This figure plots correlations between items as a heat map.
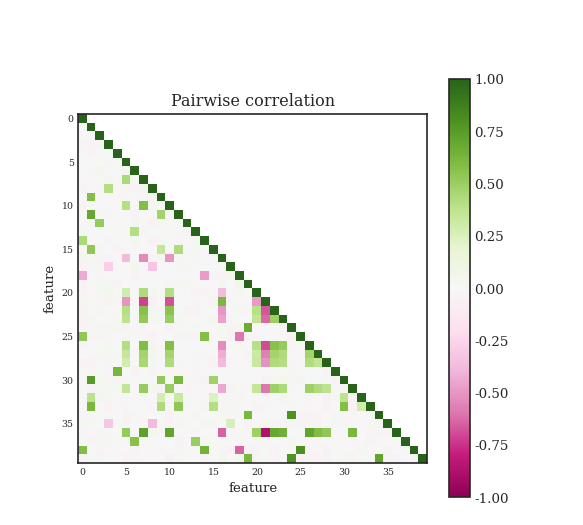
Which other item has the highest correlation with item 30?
1
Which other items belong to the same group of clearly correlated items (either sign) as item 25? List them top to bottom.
0, 14, 18, 38
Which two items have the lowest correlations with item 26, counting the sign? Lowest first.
21, 16
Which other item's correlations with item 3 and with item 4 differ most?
29
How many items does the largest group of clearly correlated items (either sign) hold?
13
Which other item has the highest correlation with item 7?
36
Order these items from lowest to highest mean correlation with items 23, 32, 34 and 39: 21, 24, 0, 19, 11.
21, 0, 11, 19, 24
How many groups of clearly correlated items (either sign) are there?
8
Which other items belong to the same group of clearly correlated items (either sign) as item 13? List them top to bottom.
6, 37
